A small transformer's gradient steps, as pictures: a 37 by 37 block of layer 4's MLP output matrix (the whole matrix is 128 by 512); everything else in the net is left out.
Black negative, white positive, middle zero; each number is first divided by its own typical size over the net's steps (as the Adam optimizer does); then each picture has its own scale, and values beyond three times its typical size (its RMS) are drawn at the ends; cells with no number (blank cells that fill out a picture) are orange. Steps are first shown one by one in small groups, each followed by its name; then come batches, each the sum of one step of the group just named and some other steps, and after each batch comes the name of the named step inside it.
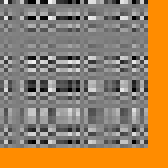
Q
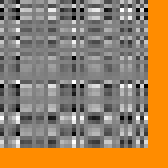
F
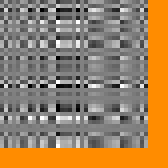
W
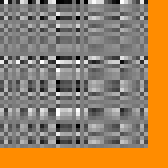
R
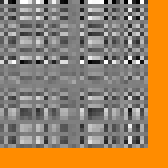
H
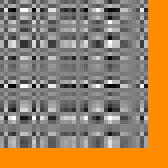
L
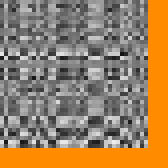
L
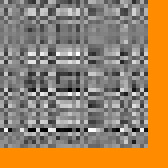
Q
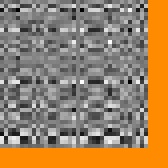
F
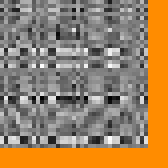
F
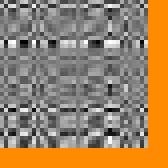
L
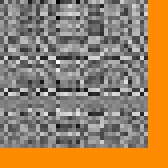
R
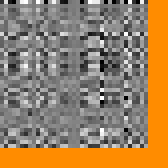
H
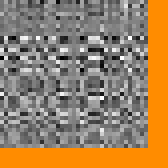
R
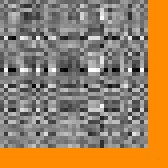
L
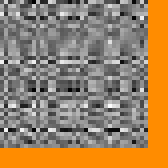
Q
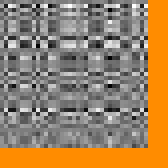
L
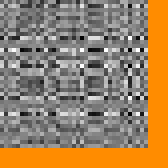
R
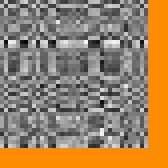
W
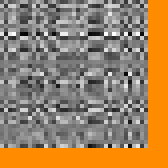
W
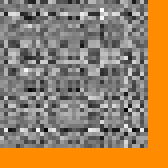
Q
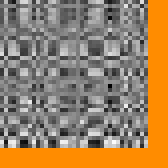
L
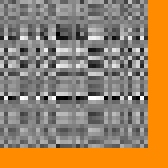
H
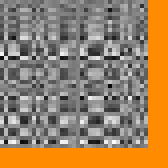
L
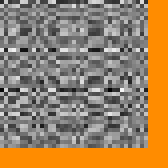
R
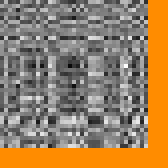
F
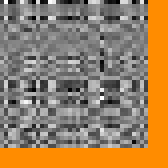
Q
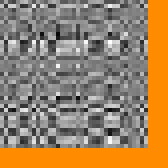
L
